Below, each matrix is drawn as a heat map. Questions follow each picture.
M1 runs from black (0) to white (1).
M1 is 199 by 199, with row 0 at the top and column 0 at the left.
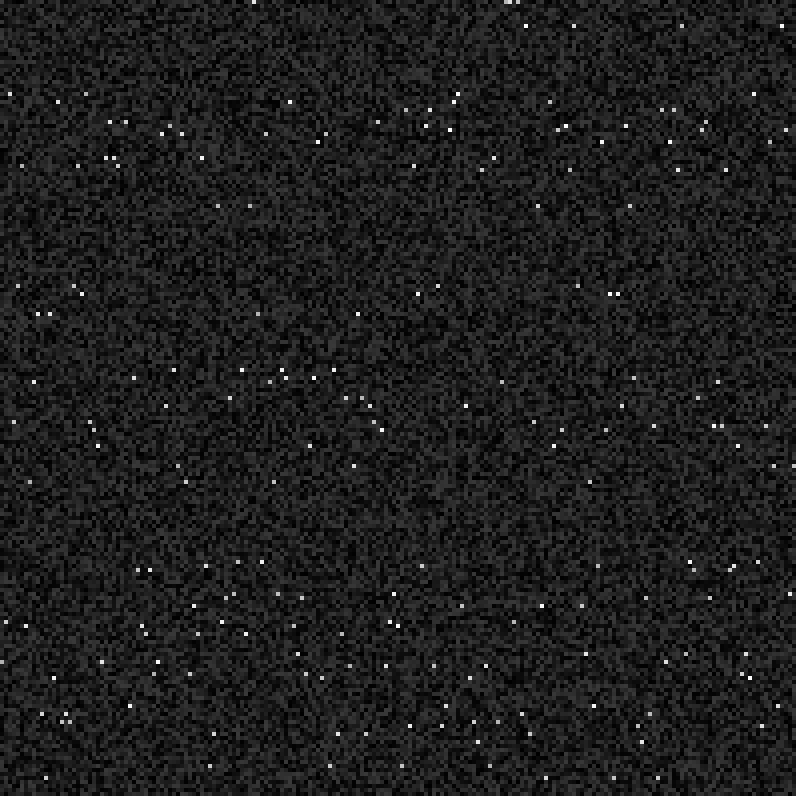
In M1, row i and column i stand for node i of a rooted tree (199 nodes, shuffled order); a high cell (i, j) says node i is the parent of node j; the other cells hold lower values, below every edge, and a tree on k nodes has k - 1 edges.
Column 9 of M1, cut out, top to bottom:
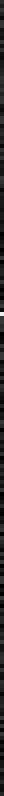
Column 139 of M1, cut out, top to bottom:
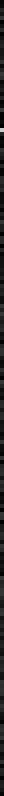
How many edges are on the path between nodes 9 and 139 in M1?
6
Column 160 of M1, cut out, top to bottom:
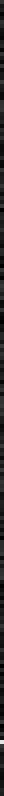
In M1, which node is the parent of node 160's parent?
168
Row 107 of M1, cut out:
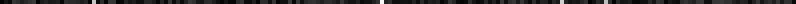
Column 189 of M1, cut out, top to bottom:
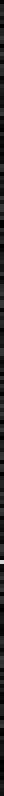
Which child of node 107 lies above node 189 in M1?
140
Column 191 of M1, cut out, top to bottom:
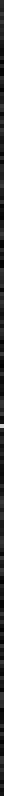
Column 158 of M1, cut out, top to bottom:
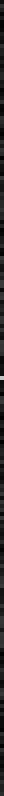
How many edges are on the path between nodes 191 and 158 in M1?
5
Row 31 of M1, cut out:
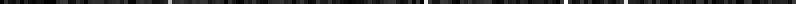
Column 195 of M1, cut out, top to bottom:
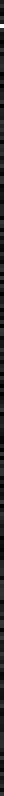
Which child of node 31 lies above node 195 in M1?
156
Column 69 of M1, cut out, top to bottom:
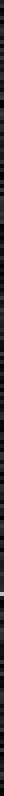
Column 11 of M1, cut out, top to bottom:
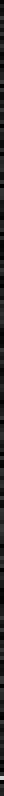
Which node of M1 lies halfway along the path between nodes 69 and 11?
176
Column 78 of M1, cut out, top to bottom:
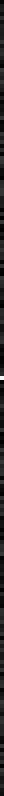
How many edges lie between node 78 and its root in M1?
2
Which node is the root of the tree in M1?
30
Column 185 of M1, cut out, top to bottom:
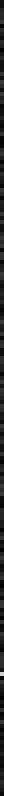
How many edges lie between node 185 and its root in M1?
3
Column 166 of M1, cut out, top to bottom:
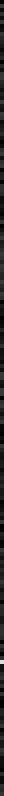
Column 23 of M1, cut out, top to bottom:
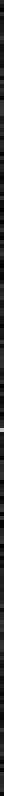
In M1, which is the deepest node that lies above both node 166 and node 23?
27
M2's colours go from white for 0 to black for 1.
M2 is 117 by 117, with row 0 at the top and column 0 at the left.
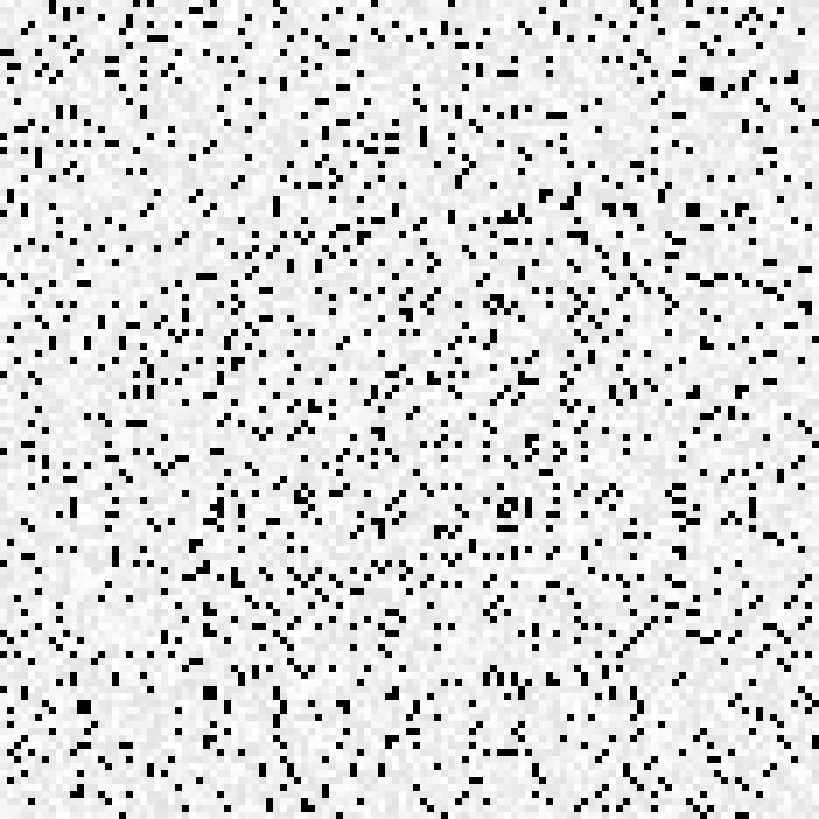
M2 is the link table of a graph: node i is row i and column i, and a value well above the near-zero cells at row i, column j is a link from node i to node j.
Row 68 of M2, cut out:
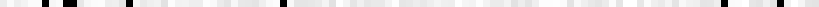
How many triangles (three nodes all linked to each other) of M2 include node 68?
3
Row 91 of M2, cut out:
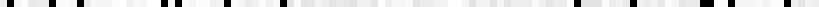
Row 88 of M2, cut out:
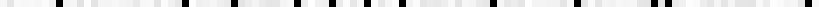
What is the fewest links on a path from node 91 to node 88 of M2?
2
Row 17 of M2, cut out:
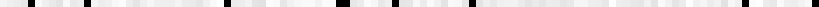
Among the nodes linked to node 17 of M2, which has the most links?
node 56
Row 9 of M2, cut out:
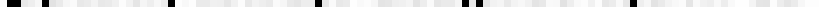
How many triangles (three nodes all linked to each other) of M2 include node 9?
3
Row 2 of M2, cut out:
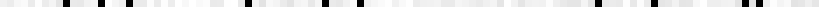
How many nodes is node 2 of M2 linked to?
10
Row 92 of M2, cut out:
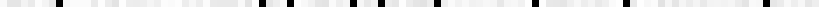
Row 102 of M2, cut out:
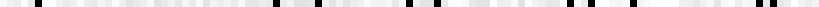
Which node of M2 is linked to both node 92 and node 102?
node 62
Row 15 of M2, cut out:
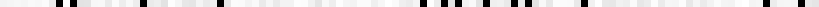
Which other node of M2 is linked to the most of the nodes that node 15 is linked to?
node 43
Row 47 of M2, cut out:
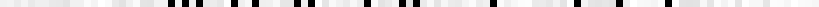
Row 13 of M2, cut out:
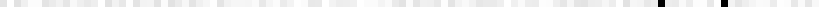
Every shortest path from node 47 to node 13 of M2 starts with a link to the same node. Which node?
node 28
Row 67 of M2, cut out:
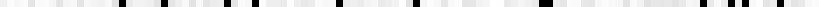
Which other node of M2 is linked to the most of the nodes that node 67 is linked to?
node 12
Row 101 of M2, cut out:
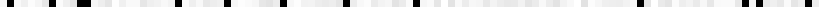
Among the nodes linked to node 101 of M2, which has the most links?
node 106
